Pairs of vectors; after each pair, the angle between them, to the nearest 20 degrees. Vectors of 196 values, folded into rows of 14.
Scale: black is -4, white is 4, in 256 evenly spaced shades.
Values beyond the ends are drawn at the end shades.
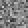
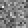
40 degrees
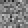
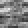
100 degrees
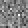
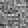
140 degrees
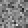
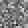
160 degrees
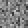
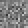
120 degrees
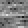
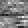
160 degrees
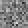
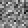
80 degrees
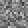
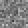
100 degrees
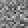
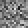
160 degrees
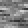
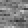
20 degrees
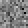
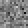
20 degrees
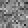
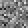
120 degrees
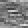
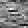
160 degrees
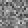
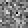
40 degrees
